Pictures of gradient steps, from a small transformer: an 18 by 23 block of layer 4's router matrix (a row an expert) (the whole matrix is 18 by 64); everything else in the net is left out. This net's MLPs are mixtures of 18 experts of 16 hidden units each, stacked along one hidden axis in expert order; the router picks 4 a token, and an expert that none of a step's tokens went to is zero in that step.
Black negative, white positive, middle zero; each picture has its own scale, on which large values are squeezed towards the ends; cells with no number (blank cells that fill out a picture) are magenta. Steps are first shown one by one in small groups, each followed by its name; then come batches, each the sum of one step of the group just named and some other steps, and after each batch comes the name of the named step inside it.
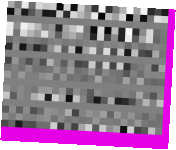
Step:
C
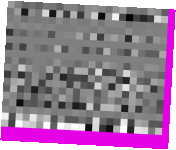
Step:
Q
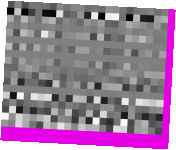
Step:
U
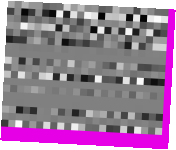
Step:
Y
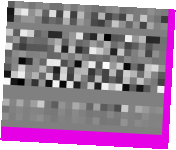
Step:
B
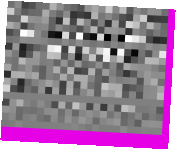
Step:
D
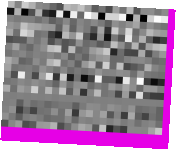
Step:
Y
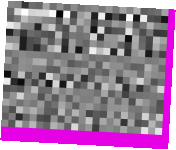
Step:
B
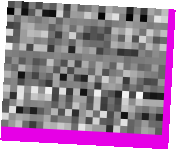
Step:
U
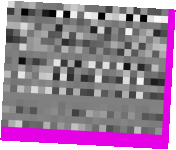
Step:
Y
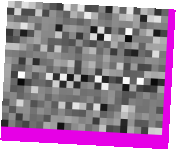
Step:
Y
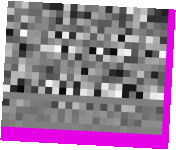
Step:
D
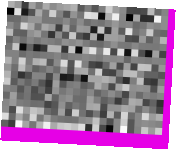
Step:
Q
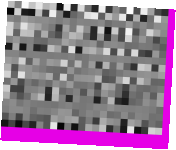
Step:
C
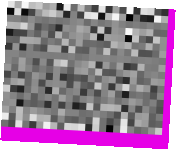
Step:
Q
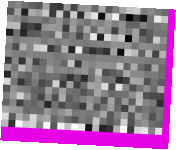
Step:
Q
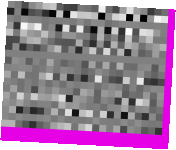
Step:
C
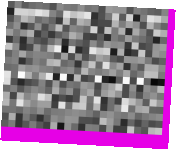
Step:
B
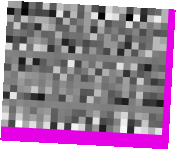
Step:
Y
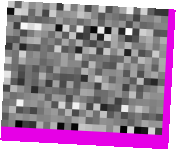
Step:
C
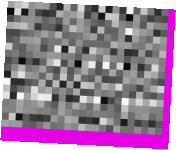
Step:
B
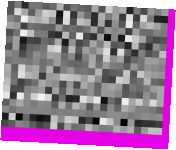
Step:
D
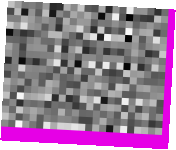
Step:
Q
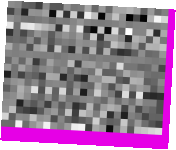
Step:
Q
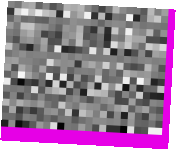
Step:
B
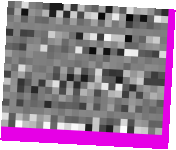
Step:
Q
